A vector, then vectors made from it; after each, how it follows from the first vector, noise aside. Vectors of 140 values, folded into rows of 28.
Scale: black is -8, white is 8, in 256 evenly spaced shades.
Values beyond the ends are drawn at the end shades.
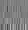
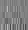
negated.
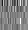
reversed, negated, scaled up.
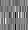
wrapped around, scaled up.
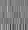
negated.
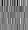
reversed, negated, scaled up.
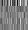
reversed, negated, scaled up.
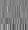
negated.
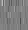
reversed, partly zeroed.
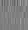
reversed, negated, shrunk.
